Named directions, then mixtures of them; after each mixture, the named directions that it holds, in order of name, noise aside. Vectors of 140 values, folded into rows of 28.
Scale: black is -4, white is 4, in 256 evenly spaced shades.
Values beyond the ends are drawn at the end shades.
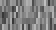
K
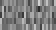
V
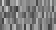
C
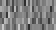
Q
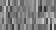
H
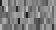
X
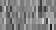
H.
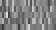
Q.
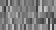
H.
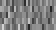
Q.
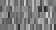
H, Q, V.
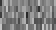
V, X.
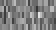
H, K, V.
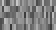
C, V.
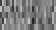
C, Q.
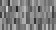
C, V, X.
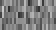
V.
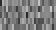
V, X.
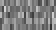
C, H, V.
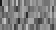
X.
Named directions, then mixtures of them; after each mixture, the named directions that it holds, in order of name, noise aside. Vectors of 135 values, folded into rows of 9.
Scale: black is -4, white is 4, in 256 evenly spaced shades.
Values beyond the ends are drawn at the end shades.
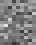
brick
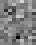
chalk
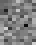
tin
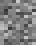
brick, tin.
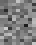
tin.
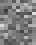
brick, tin.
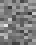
brick.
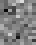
chalk, tin.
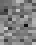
tin.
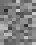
brick, tin.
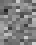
brick, tin.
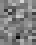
chalk.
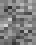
brick, chalk.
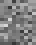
brick.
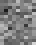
brick, tin.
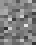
chalk, tin.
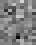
chalk.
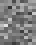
brick.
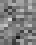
brick, chalk.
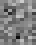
chalk.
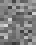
brick.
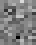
chalk.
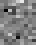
chalk, tin.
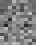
brick, tin.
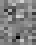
chalk.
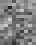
brick, chalk.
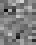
chalk, tin.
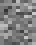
brick, tin.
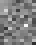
tin.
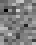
chalk, tin.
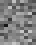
brick.
